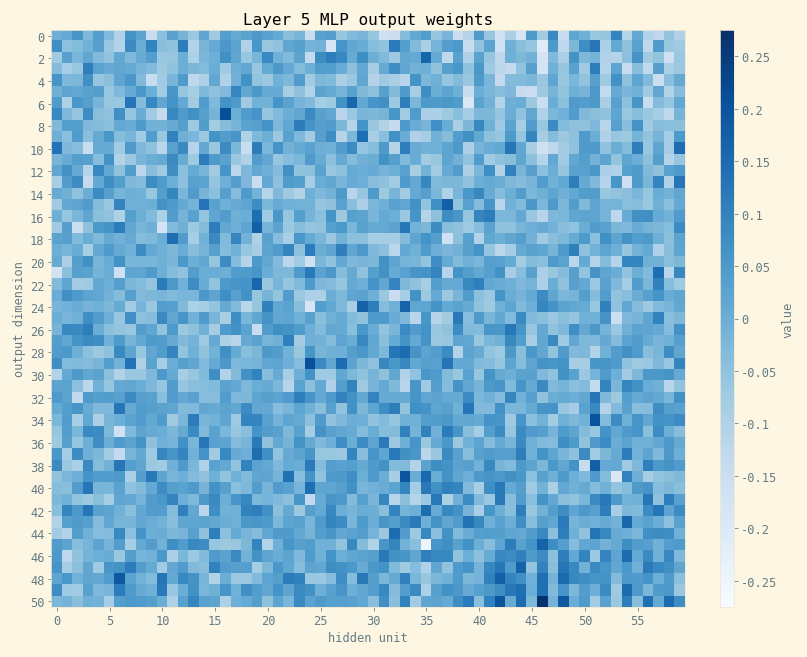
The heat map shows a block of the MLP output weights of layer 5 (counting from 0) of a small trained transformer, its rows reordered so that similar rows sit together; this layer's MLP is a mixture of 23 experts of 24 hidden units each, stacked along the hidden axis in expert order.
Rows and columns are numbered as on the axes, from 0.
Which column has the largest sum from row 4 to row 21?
11
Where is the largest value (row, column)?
50, 46
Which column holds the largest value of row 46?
54
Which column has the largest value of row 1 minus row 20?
51
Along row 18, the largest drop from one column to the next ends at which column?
37
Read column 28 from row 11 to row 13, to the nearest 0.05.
-0.05 0 0
